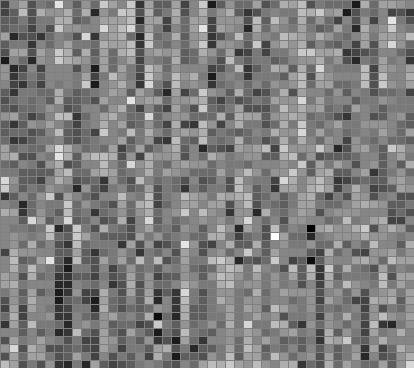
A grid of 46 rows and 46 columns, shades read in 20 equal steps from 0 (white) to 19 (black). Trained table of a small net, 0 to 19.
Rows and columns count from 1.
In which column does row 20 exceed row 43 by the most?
39
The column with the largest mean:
11
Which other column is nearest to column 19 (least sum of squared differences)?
30
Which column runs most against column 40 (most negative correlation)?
15
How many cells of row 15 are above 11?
10
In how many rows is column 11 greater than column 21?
29
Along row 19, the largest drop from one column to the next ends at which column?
32
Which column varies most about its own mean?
7
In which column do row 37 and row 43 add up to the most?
20
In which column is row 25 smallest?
6
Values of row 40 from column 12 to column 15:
8 7 10 9
